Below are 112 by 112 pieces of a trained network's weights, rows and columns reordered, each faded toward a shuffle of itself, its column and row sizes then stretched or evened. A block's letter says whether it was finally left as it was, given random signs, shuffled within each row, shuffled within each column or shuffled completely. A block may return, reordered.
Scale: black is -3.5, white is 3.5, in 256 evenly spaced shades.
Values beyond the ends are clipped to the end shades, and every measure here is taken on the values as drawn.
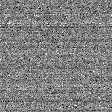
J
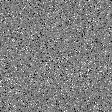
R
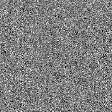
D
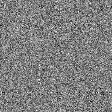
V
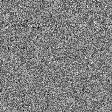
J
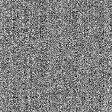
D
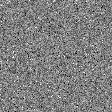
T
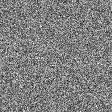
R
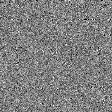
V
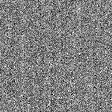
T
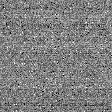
D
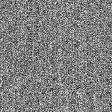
D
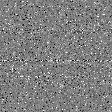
J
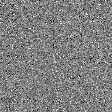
V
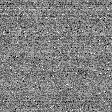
J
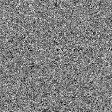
V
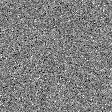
R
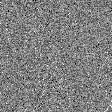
T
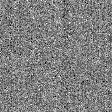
T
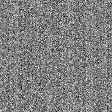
T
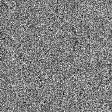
T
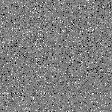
V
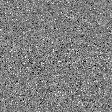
J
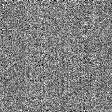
D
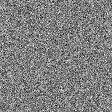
R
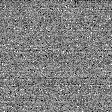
J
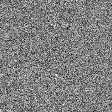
V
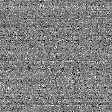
D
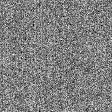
T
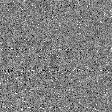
V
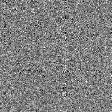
D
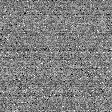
J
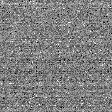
D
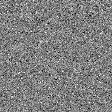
J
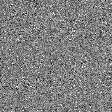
V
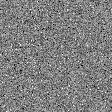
R
